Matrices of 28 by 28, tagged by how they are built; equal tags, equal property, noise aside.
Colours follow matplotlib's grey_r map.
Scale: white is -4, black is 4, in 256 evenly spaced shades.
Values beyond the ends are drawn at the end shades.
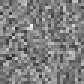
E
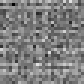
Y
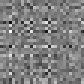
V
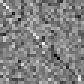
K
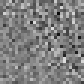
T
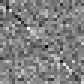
K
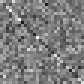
K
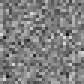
E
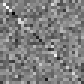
K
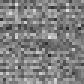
Y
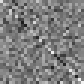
K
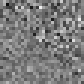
T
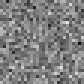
E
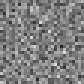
Y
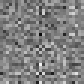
V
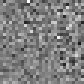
T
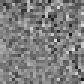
T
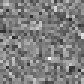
E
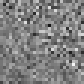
T
